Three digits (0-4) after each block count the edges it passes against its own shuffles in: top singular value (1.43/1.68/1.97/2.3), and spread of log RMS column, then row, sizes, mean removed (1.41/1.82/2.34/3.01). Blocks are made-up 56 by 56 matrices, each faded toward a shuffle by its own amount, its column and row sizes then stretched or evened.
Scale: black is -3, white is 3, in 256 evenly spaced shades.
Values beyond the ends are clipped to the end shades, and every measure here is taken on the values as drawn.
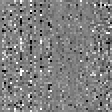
1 4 0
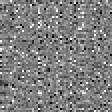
3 2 0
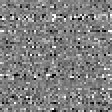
1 1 4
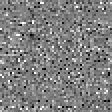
1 0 2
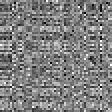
4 3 0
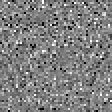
1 0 1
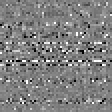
3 0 4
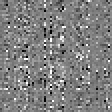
1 4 2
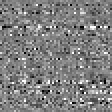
3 0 4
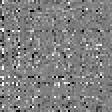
1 3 3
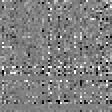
1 3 4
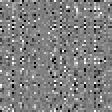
4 4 1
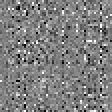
3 3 1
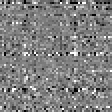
3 1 4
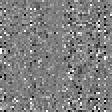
2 3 1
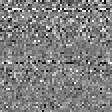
3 0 4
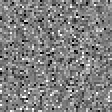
0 2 0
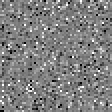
1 1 0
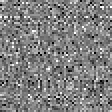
3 1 1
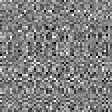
4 1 2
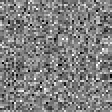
3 0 0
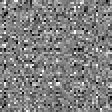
3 2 0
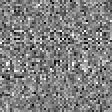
3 0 2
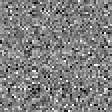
3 0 2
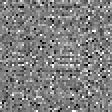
3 1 1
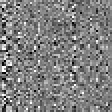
4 4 0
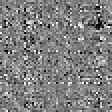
1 3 3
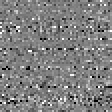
0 0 4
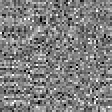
3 1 0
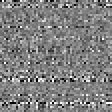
3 0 4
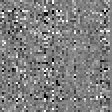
1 4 2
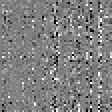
1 4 1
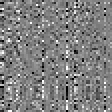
4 4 0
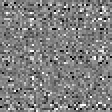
3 0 3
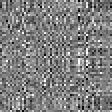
4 3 0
